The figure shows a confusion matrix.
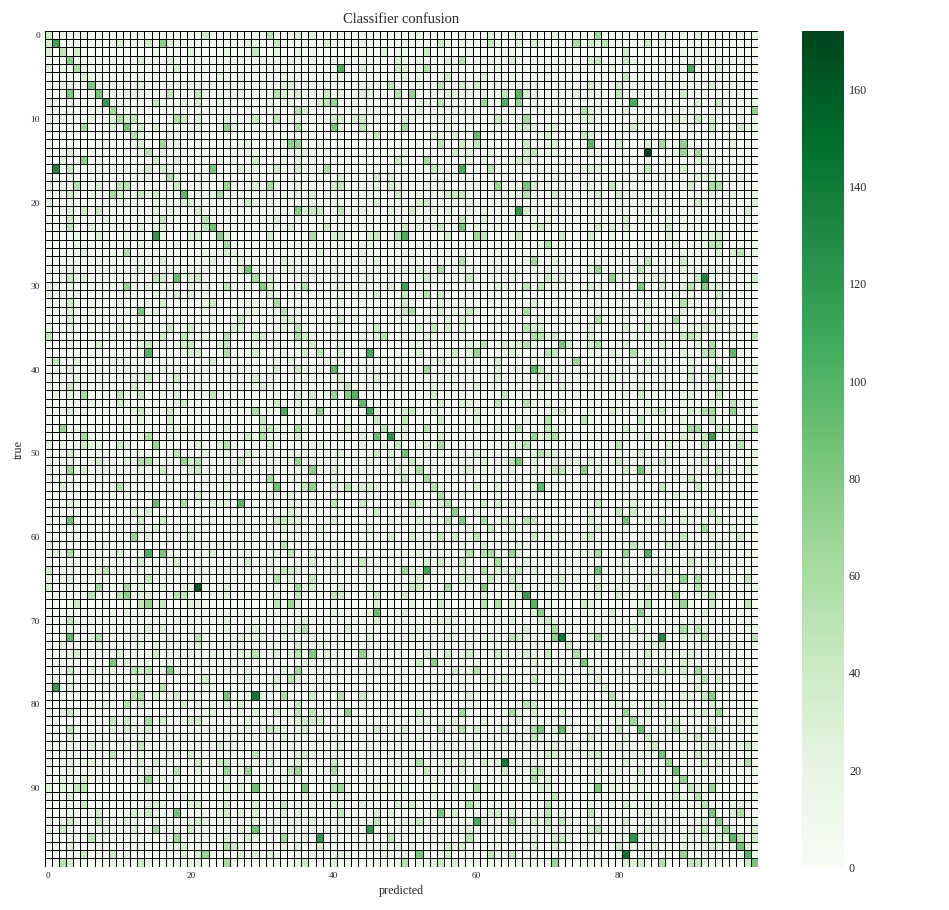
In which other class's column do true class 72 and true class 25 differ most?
86
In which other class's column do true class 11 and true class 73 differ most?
40
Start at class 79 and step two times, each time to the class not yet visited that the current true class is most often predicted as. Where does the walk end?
92
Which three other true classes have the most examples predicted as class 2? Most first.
47, 99, 95
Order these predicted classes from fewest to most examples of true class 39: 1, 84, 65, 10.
65, 10, 84, 1
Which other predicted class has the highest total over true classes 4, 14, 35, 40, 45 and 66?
84
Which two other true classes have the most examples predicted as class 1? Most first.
16, 78
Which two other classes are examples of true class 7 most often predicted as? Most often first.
66, 3
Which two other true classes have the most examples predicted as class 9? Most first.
75, 19
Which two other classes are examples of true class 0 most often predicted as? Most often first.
77, 31
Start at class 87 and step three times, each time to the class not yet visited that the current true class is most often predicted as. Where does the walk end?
31
